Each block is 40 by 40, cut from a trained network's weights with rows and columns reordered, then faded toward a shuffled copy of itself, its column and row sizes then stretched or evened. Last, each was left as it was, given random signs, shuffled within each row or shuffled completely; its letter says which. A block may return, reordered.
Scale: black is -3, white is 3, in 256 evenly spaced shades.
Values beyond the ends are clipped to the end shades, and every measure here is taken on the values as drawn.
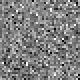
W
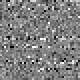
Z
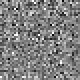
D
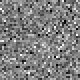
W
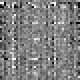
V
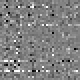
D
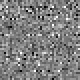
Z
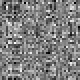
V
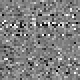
Z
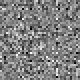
D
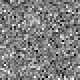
W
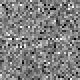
Z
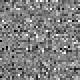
Z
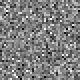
W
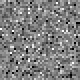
W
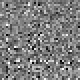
D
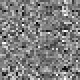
V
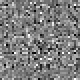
D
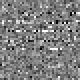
Z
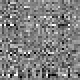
V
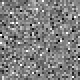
W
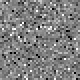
W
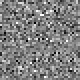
Z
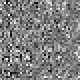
V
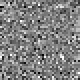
D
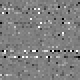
Z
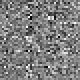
D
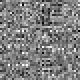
V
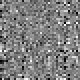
V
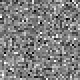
W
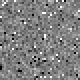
W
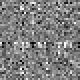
V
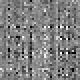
V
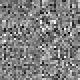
V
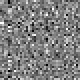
V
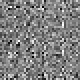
V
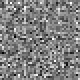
D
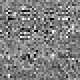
V
